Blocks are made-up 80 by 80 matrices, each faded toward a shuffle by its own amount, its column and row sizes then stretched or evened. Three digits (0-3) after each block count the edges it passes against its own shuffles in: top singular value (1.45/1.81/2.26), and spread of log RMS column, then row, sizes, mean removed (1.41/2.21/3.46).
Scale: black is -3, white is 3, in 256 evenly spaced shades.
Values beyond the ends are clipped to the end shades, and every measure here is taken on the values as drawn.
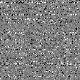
2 0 2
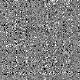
0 2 2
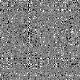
2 2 2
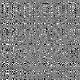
3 2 2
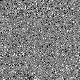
1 0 1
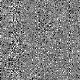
2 2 0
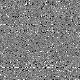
1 0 2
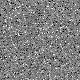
0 0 0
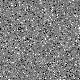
0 0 0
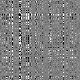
3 3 2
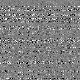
1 1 3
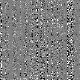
0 3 1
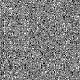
2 1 0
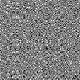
3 0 0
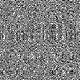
3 1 0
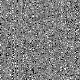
1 2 0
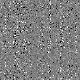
1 2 1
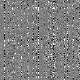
2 3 1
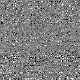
1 1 2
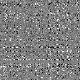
2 2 2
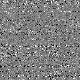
0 0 2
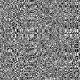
3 2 0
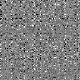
2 2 2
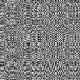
3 2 1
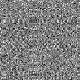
3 0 1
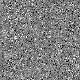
0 1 0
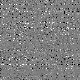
0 1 2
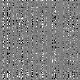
2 3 2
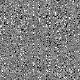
1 2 1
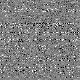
1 0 2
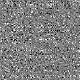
2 1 2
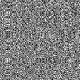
3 1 0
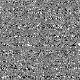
1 0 2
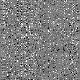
2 2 0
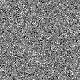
2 0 0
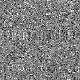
2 1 0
